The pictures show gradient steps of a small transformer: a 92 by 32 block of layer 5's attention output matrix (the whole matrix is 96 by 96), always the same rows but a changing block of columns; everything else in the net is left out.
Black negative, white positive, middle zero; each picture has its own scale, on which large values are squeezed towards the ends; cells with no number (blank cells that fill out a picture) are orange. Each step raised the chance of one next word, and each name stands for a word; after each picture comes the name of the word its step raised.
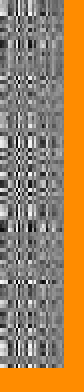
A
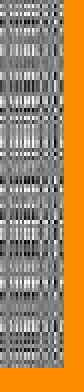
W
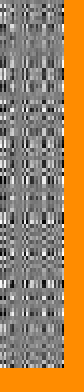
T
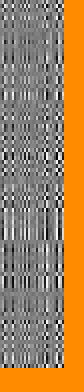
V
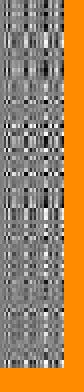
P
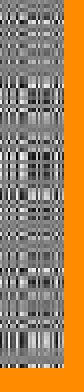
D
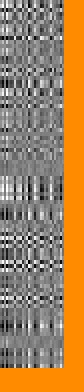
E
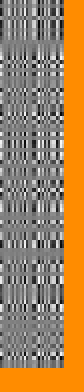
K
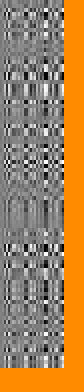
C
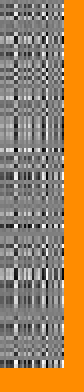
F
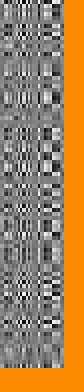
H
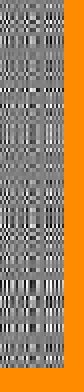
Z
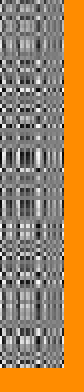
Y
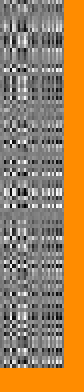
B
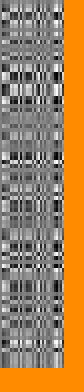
C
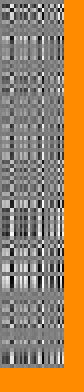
V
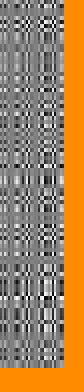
Z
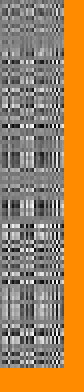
Y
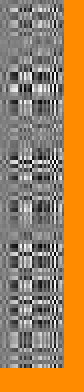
C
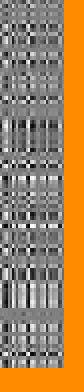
F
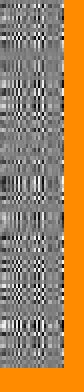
E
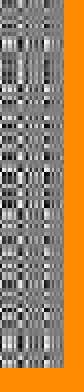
P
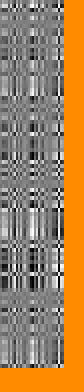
V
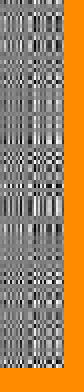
A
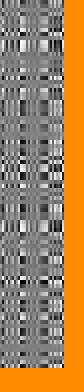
A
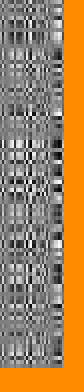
K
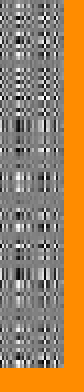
F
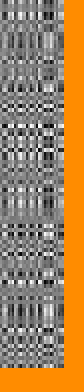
Y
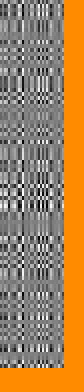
B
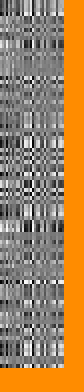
A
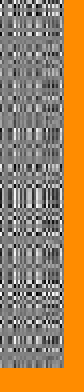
H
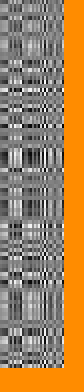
Y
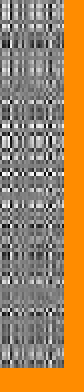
P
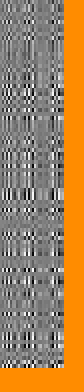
D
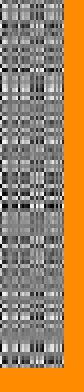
B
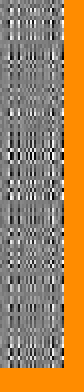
K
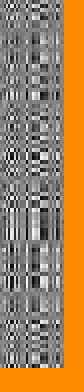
V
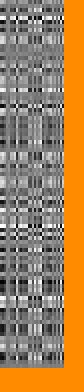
Z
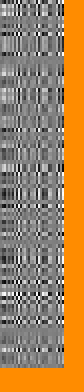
H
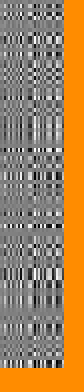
F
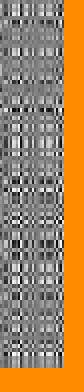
W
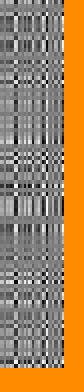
A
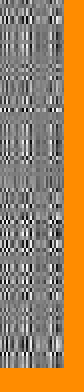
W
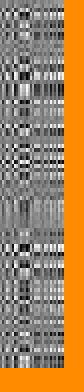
C
